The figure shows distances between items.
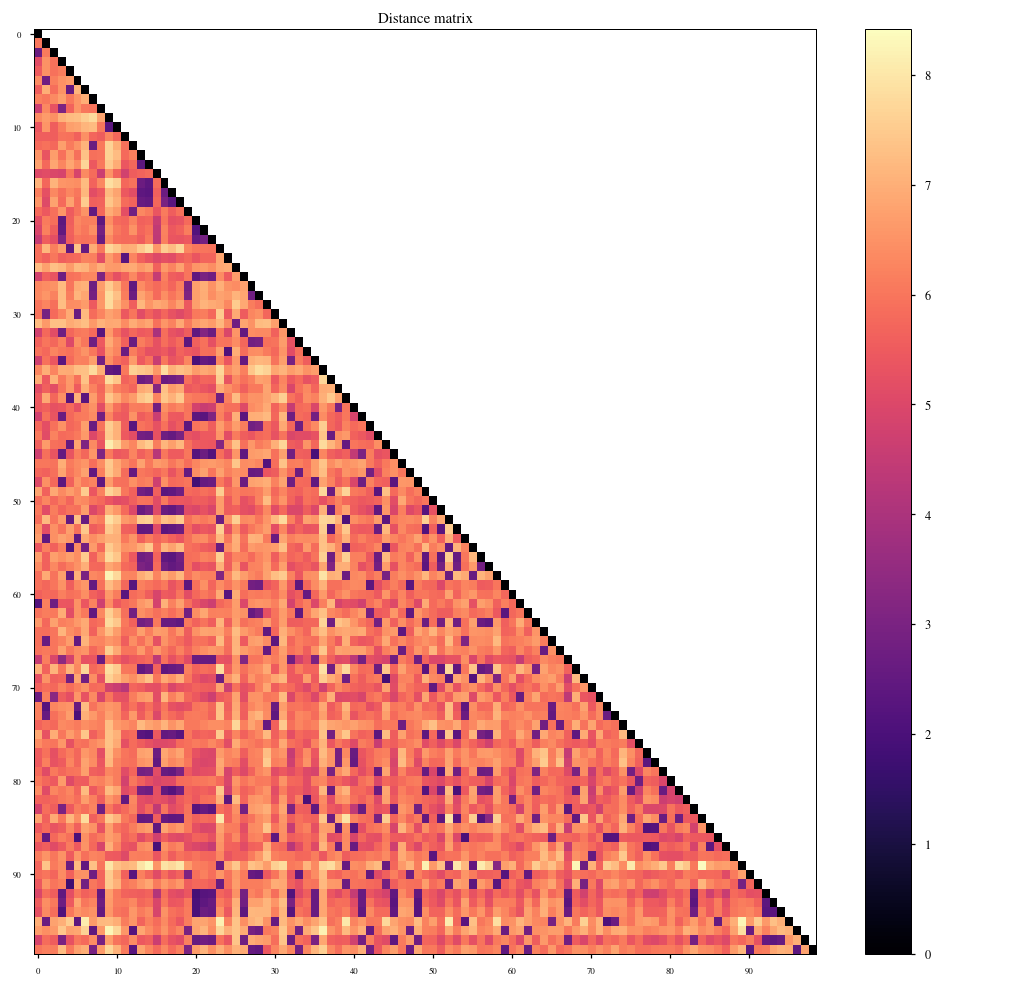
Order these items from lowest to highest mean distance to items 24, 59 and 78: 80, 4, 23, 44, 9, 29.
80, 4, 44, 29, 23, 9
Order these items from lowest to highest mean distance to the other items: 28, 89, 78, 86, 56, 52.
86, 56, 78, 28, 52, 89
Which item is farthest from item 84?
89
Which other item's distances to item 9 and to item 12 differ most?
96
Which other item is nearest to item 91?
4
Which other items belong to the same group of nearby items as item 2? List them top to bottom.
0, 61, 71
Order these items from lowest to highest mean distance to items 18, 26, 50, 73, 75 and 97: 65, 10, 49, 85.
49, 65, 85, 10
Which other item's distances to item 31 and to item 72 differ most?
95
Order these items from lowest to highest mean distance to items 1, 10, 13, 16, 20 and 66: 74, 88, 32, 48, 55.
32, 48, 74, 88, 55
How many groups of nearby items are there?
13
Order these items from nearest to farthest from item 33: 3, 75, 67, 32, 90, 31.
90, 67, 32, 75, 3, 31
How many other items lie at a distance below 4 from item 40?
6
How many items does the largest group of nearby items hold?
18
